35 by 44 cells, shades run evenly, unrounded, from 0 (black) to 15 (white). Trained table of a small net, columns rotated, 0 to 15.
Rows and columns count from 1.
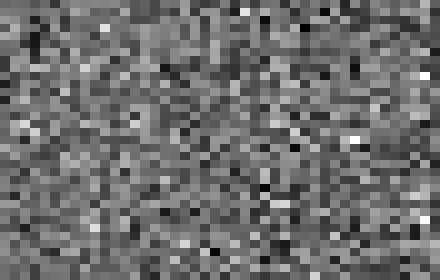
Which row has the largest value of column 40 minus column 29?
31
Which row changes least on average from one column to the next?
6
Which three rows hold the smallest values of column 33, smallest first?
2, 10, 15
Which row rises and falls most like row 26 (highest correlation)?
5
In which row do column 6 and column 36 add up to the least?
32
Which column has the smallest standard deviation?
12
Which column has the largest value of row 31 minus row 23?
19
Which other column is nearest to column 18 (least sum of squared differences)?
23
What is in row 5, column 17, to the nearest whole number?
7
